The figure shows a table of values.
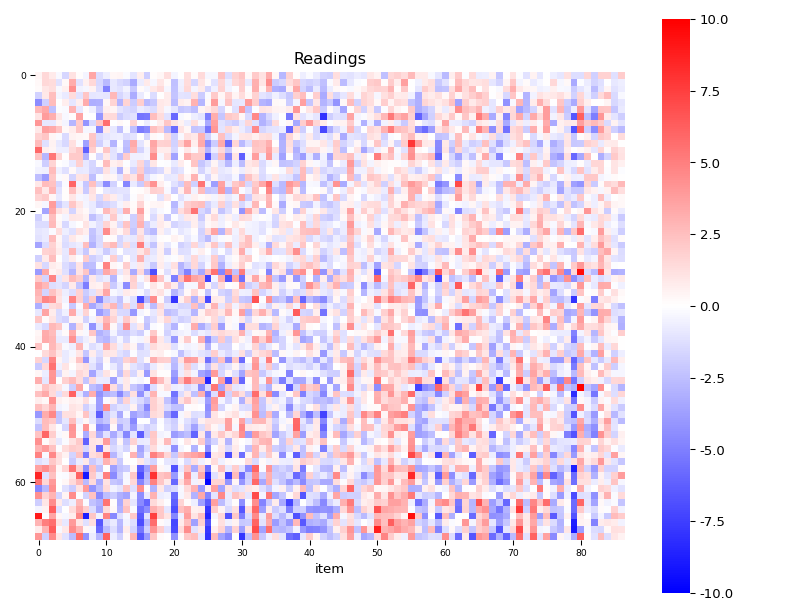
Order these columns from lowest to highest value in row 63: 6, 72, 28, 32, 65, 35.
72, 28, 35, 6, 32, 65
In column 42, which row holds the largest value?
54
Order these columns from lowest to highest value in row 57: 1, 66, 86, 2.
86, 1, 66, 2
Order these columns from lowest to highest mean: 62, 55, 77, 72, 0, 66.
72, 77, 62, 0, 66, 55
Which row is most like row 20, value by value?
15
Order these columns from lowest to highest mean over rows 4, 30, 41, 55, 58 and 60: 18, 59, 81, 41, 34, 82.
59, 82, 41, 81, 18, 34
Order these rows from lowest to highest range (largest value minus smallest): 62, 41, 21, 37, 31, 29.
21, 41, 37, 31, 62, 29
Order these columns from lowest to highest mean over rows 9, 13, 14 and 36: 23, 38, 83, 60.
38, 60, 23, 83
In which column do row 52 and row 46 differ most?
10
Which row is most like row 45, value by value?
30
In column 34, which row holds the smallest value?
29
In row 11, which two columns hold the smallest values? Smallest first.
7, 59
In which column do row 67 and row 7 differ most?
50
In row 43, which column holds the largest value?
2
